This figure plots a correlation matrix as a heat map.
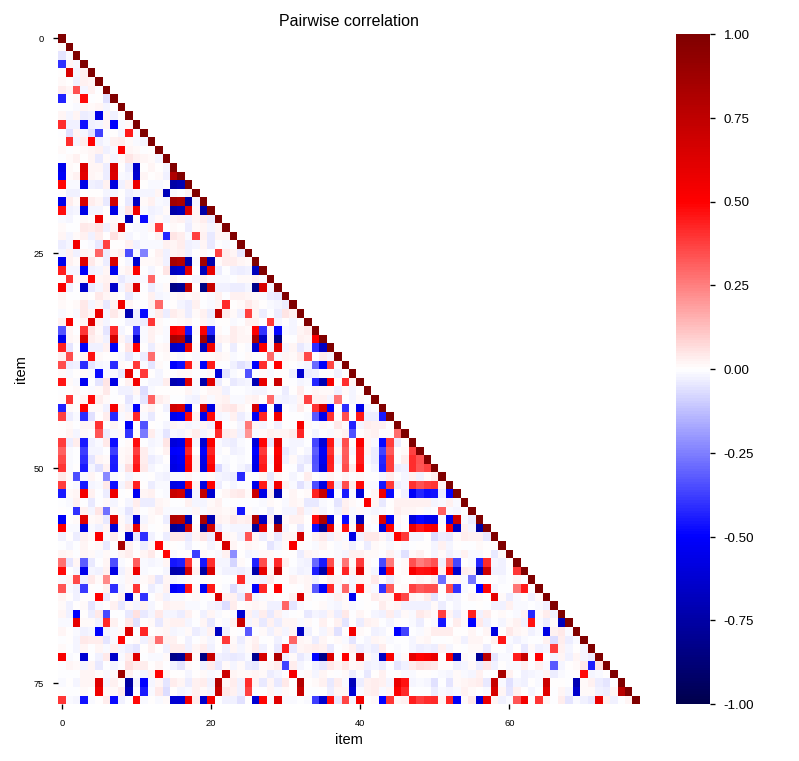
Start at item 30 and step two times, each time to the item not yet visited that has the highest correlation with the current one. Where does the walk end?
66
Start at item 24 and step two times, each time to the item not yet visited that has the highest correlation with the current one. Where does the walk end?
2
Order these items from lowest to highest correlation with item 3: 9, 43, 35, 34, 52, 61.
52, 61, 9, 34, 43, 35
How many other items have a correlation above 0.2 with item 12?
6
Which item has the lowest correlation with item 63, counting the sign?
67
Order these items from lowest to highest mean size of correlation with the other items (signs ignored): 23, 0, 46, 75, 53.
23, 46, 75, 0, 53
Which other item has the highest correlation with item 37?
4
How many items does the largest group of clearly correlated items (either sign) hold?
32
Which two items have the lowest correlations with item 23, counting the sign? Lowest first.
14, 60
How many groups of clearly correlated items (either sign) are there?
8
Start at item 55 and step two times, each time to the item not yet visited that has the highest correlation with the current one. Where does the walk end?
51
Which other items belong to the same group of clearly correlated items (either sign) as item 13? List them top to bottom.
8, 22, 31, 59, 70, 74
